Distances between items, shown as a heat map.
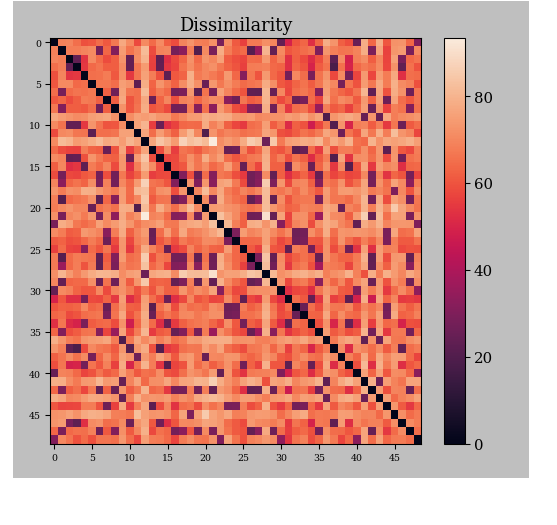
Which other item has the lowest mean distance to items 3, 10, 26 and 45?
37
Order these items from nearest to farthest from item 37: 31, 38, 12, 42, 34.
34, 31, 42, 38, 12
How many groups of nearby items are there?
9
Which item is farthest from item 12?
21
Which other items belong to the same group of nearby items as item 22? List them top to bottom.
0, 30, 40, 48
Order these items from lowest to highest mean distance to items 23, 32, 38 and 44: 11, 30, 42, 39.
11, 30, 42, 39
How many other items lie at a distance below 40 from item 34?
5
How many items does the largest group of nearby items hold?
13
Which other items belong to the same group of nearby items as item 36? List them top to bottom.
9, 41, 43
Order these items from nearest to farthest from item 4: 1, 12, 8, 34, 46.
34, 46, 8, 1, 12
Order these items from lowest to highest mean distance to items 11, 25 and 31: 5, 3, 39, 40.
39, 5, 40, 3
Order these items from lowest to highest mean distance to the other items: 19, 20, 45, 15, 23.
19, 15, 23, 20, 45
